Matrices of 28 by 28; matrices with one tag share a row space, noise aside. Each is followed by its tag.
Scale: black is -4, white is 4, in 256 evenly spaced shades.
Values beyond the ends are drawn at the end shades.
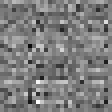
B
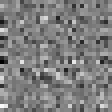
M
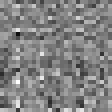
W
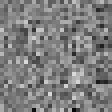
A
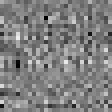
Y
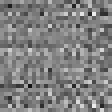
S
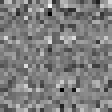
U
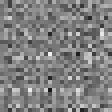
S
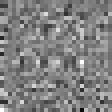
M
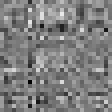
B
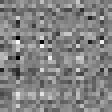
W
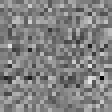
S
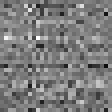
B
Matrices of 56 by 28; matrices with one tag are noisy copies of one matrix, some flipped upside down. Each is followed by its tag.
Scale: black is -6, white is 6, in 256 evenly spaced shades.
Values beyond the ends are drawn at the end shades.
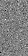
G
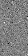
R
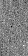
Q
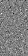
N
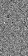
R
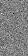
N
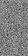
G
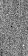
Q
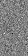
R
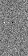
R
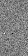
R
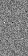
R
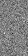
R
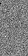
G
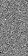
G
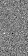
R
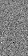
N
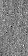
Q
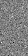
N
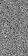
G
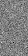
N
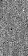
Q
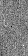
Q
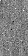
Q
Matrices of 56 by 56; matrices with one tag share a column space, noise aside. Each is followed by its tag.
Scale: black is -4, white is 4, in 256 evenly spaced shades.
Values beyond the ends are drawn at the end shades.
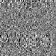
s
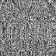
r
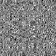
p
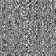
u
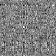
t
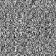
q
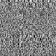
s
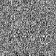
p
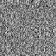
q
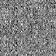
u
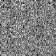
u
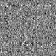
t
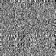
s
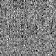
u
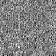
p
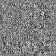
t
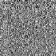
u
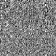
u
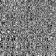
p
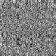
s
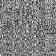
u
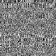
s
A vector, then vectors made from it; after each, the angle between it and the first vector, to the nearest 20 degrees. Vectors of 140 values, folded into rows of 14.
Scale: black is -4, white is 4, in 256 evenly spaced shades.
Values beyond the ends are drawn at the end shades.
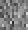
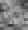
80 degrees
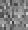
20 degrees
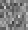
40 degrees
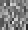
120 degrees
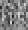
60 degrees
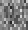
100 degrees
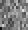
60 degrees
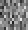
40 degrees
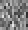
140 degrees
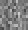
80 degrees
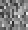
20 degrees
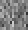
160 degrees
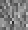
20 degrees
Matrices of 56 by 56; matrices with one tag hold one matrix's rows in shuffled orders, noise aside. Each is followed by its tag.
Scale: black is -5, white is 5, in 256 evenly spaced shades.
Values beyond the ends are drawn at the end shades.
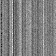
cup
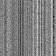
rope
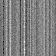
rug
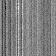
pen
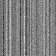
rug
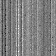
pen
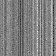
rope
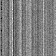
cup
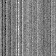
pen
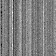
cup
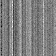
cup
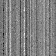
rug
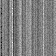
cup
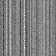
rug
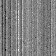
pen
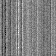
pen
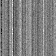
cup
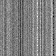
rope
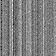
cup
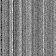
cup
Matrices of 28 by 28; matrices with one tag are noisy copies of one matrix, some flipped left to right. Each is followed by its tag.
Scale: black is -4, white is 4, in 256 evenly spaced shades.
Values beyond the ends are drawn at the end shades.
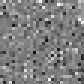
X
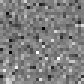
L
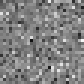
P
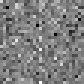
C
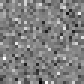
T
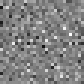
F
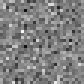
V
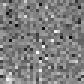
L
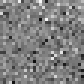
X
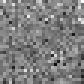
X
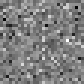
C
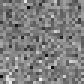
L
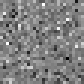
T
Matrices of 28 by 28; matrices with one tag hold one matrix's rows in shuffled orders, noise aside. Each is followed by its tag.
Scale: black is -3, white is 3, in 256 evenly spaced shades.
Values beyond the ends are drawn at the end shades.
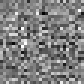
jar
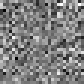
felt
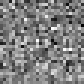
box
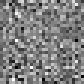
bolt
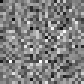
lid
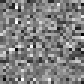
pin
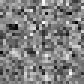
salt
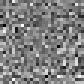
felt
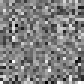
felt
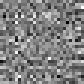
pin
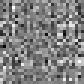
felt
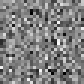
lid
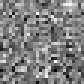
box
